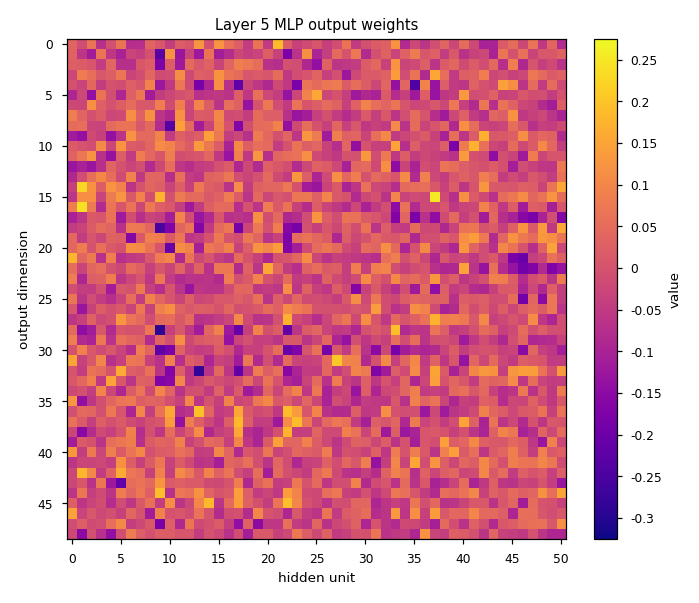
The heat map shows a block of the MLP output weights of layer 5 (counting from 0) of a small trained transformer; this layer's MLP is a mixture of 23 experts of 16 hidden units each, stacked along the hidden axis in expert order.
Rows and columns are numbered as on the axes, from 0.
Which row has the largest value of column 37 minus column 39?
15
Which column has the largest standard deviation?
9
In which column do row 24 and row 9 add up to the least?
4
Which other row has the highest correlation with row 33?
30
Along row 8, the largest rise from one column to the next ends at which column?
11
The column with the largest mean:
7
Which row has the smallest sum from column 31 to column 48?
17
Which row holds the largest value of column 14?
45
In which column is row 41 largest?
35
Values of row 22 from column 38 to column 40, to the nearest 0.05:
-0.1 -0.1 0.15
